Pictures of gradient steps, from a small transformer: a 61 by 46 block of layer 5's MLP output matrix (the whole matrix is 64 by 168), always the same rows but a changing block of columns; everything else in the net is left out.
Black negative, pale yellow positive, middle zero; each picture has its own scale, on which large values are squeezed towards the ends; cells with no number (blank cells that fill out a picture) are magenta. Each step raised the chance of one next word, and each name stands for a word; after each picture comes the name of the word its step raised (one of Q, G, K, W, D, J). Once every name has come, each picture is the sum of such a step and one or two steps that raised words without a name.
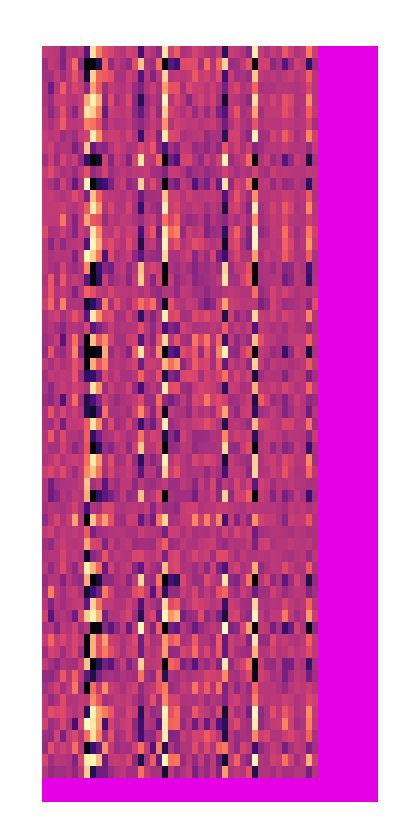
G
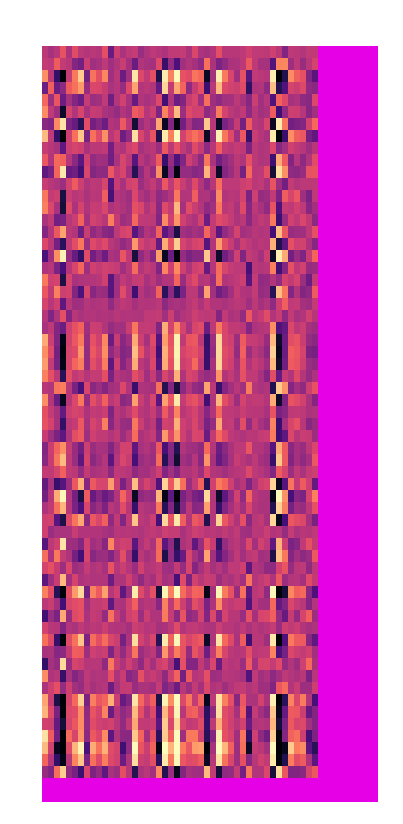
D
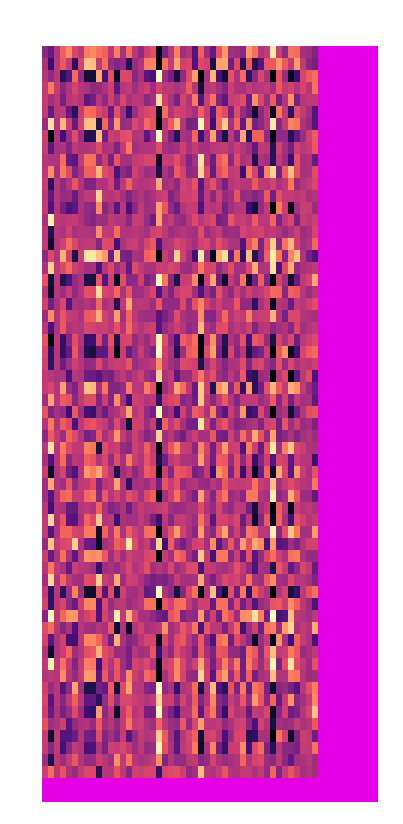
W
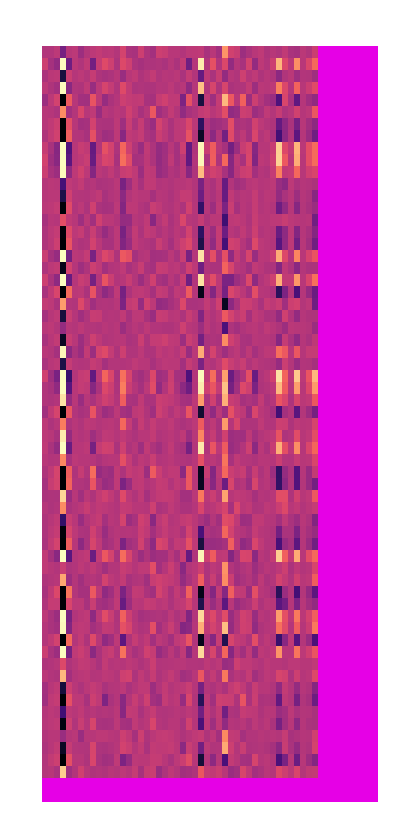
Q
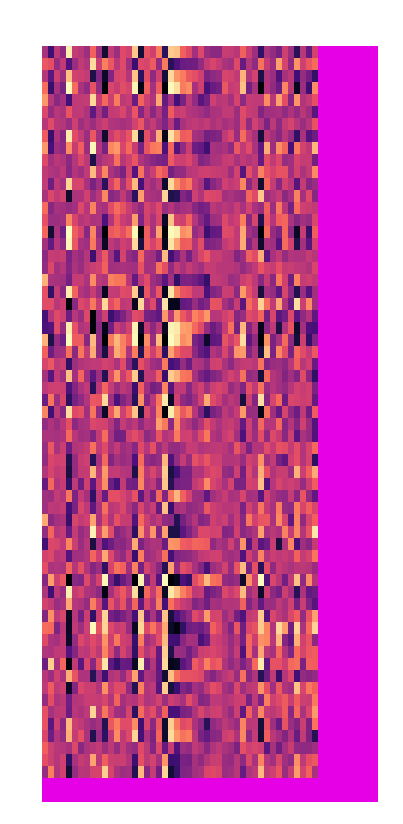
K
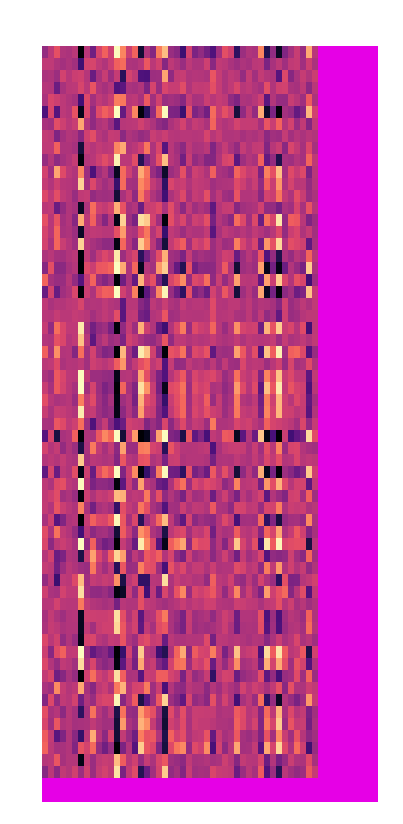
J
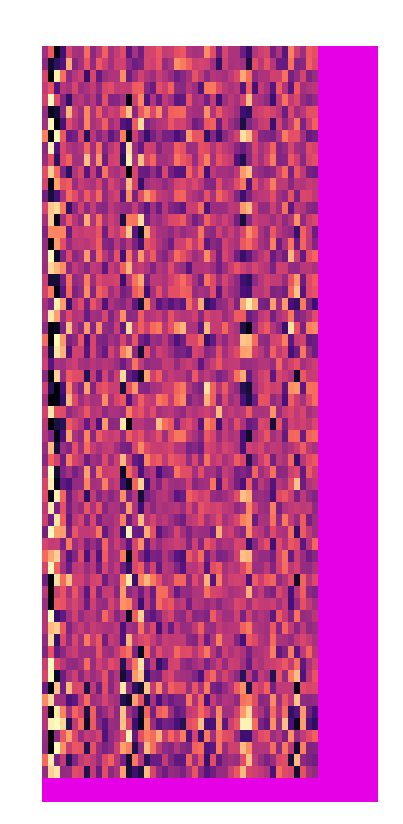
W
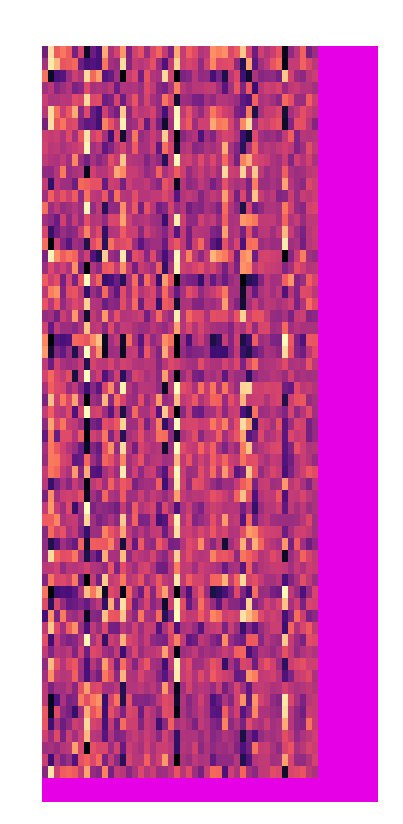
W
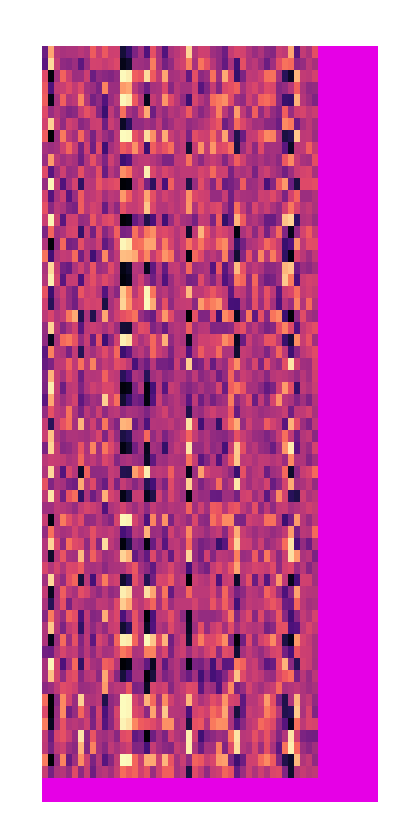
G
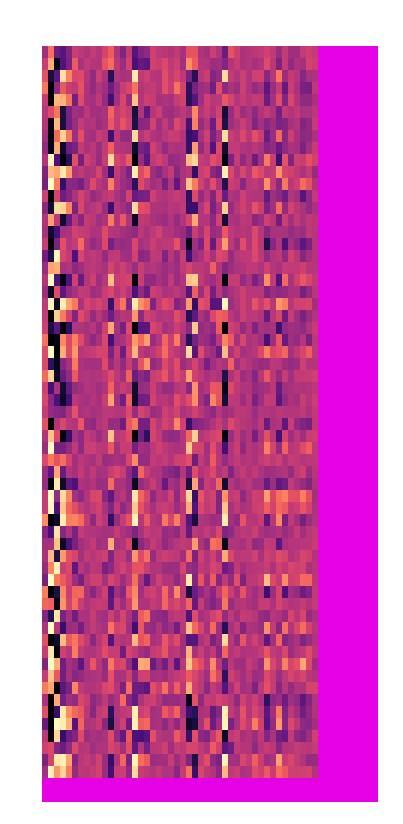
G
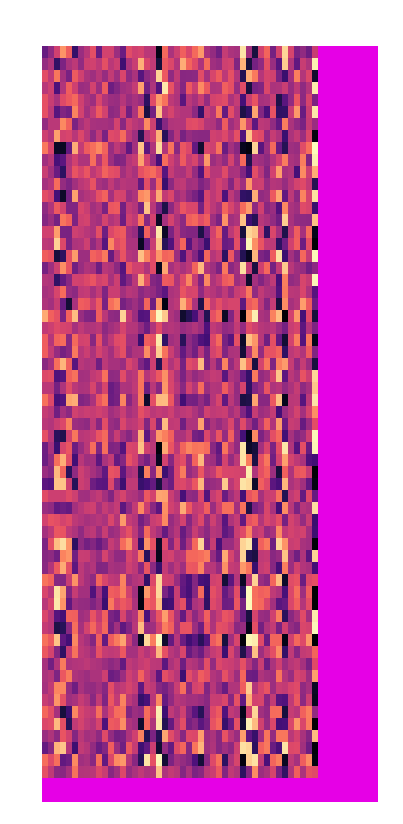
Q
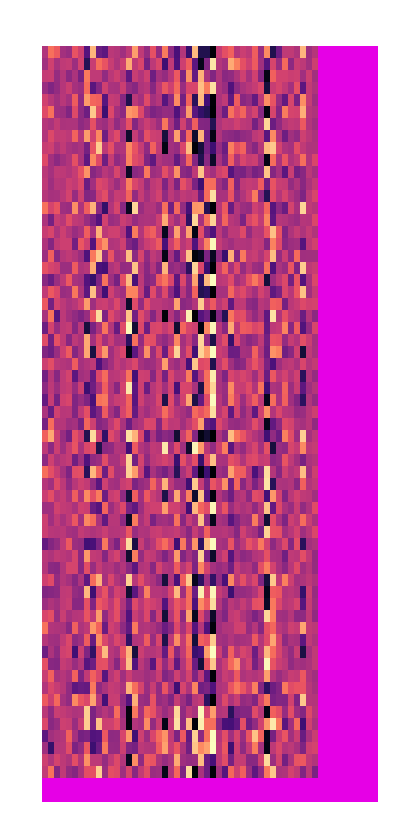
J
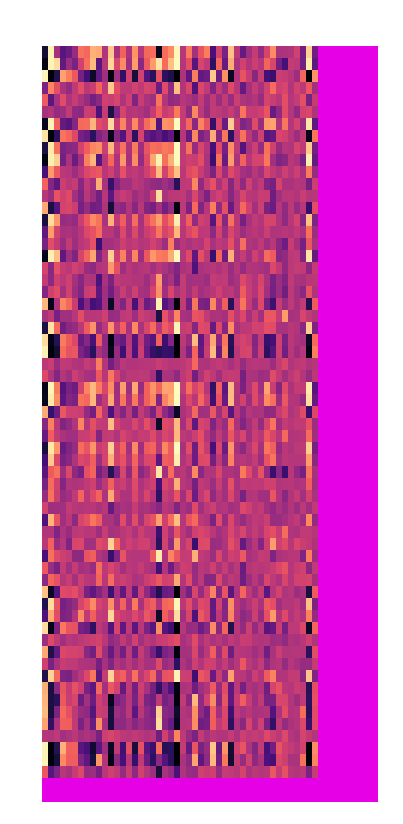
W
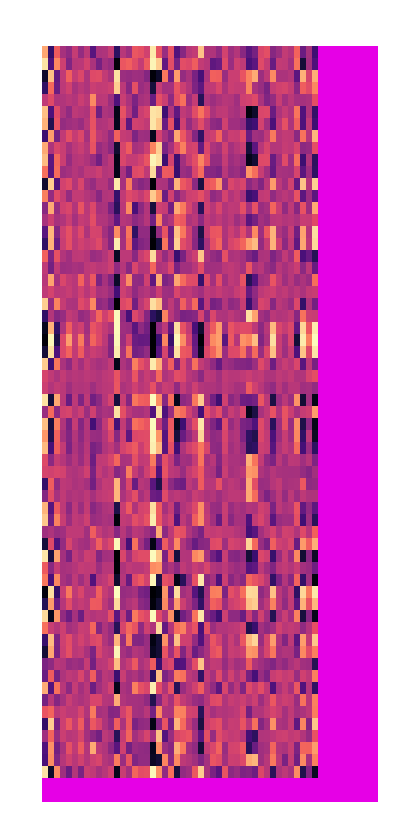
K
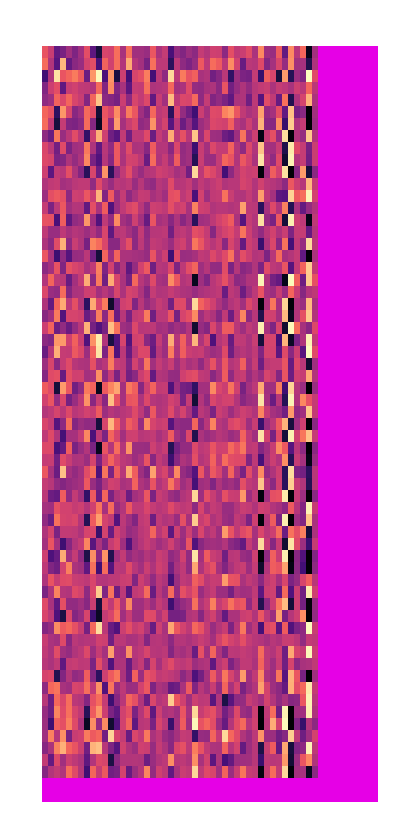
W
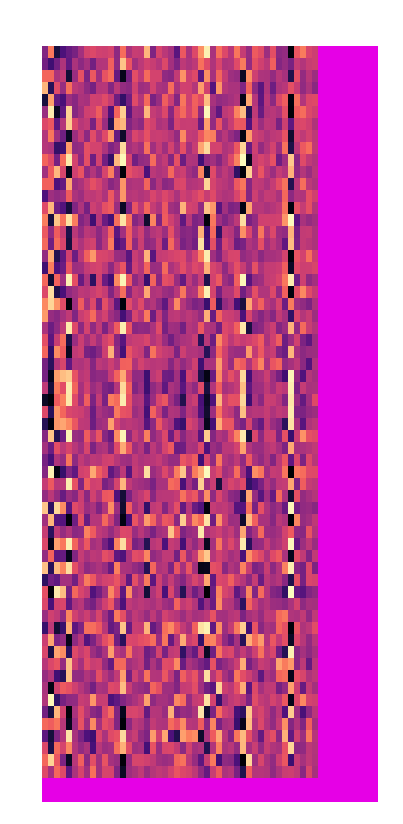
J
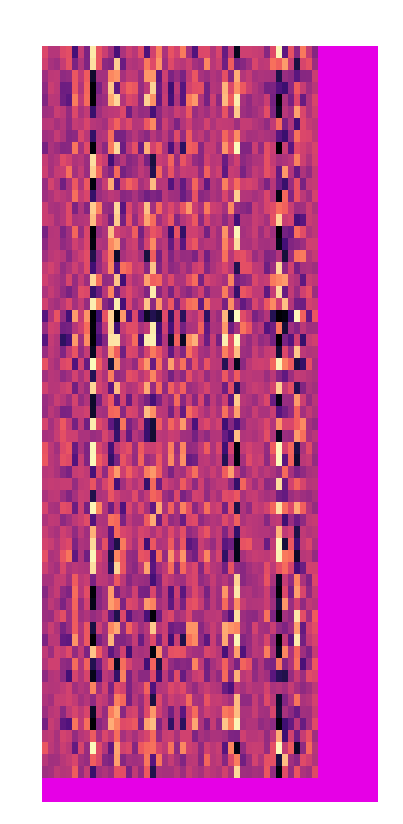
K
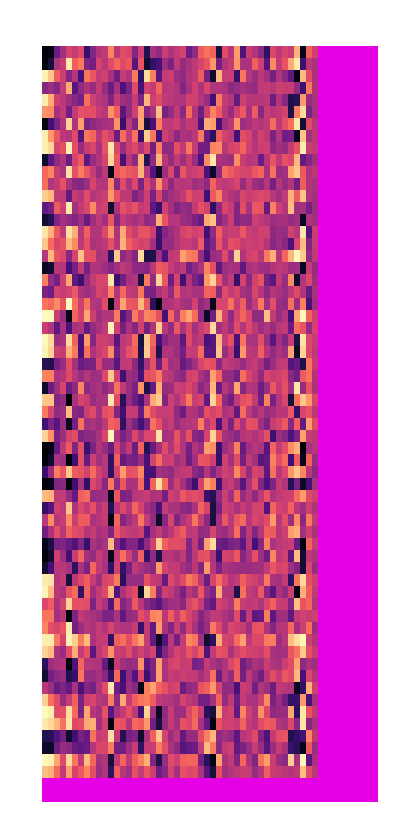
W
